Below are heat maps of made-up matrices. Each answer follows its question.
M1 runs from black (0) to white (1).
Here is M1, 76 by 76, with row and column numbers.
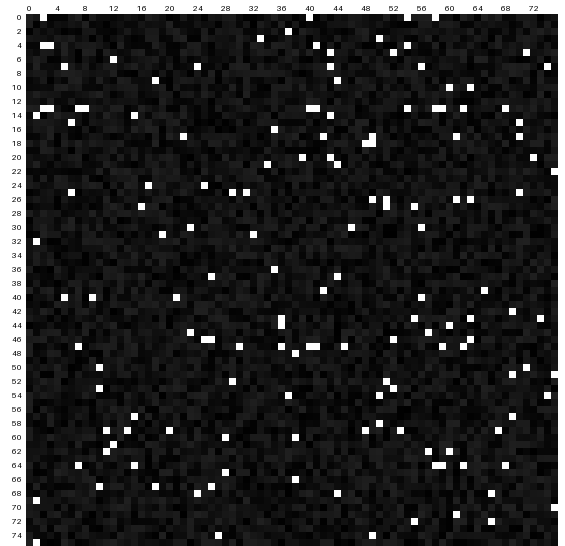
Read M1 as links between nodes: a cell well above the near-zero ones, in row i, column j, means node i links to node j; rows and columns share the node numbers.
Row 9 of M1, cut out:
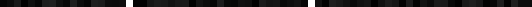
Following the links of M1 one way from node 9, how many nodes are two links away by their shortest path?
4
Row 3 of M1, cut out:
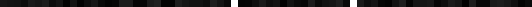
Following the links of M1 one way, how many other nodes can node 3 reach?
10
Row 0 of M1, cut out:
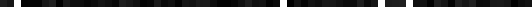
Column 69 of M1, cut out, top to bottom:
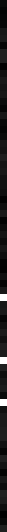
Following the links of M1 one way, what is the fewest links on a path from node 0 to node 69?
5
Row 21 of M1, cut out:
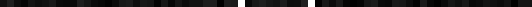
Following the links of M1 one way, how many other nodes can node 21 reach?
7
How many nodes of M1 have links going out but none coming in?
5
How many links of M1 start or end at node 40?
7
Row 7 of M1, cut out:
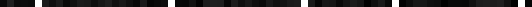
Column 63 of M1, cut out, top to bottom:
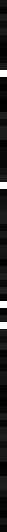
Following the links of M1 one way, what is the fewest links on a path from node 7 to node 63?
2
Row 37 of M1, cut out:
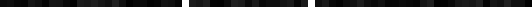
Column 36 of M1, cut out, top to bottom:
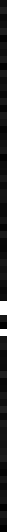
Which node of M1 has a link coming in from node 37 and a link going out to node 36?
node 44
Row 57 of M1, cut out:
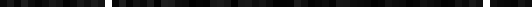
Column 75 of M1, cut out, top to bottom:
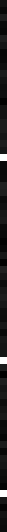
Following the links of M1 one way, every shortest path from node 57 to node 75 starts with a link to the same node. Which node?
node 15
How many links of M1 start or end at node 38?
3
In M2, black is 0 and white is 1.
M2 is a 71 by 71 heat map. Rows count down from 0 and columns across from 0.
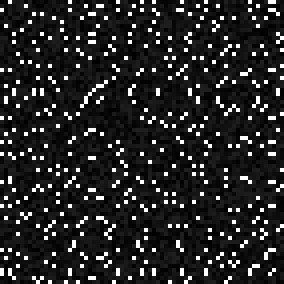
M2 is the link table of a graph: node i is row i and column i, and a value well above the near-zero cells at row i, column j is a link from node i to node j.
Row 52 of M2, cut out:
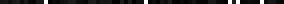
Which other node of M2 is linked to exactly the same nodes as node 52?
node 27
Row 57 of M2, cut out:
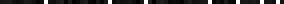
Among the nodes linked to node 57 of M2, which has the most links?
node 69
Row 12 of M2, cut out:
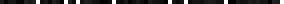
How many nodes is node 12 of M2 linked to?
8
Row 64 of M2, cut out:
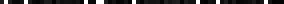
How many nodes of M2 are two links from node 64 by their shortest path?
7
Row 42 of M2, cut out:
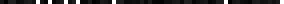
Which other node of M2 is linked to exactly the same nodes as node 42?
node 46
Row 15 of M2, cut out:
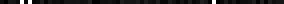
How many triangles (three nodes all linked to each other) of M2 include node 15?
3
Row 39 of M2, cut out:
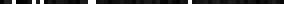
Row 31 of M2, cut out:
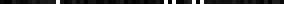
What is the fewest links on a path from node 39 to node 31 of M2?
3
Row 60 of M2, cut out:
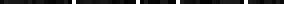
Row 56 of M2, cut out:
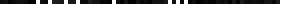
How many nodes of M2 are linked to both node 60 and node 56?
1
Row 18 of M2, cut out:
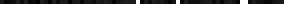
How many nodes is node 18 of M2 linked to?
4
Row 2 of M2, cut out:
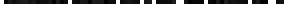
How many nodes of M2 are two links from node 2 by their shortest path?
6
